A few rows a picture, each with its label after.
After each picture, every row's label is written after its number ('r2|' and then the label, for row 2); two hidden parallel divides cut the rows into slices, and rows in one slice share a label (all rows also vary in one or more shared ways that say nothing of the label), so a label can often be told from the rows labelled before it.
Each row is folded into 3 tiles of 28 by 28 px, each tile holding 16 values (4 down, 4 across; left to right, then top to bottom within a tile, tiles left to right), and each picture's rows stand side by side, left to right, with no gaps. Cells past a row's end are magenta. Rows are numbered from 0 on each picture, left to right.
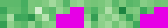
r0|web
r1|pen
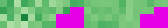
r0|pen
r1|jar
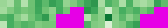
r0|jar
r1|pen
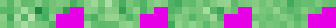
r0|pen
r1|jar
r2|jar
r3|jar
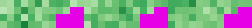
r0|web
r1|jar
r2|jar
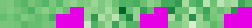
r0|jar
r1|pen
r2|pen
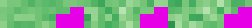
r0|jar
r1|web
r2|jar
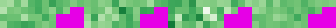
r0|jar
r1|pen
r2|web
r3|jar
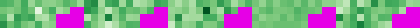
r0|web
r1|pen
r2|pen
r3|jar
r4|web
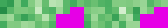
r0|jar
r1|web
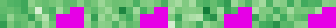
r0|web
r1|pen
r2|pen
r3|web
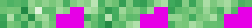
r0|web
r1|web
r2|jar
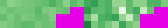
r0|jar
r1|web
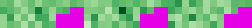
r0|pen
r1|pen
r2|jar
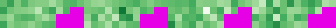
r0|jar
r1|pen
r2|web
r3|web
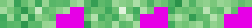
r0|web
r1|web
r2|jar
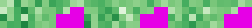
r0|web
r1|web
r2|web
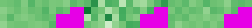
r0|jar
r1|pen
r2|jar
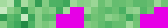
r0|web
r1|jar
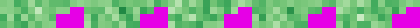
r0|web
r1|pen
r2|jar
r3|pen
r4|jar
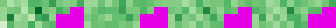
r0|pen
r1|jar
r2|pen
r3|pen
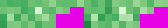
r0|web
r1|web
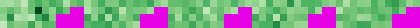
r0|pen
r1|web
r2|web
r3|web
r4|jar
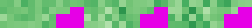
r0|jar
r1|pen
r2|web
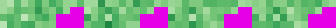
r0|jar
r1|web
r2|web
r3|web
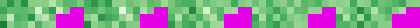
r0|web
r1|web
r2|web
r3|web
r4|web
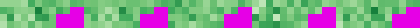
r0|pen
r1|pen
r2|jar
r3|web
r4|pen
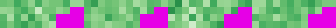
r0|web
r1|jar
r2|pen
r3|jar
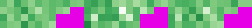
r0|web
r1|web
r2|web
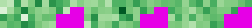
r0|web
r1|pen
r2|pen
